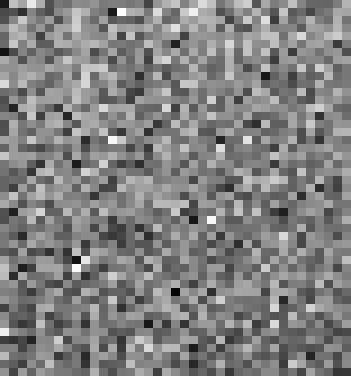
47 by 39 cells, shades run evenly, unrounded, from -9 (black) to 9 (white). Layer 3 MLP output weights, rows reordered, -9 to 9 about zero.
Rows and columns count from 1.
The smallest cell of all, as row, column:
37, 20
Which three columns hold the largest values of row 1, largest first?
4, 23, 28
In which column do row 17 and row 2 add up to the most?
22
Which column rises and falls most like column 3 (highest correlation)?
12
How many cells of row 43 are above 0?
14
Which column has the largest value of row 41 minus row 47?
26
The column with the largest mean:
9
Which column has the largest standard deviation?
10
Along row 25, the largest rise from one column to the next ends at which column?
35
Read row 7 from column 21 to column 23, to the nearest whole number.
-1 3 0
